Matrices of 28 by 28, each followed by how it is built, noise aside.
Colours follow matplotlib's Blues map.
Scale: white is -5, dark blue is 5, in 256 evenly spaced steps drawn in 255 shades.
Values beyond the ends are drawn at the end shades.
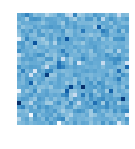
sparse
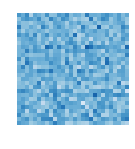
repeating columns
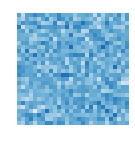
noise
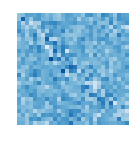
banded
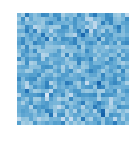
repeating columns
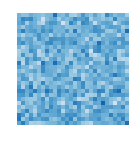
repeating columns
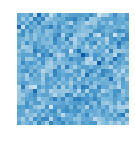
Hankel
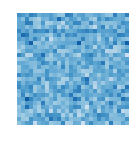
repeating columns
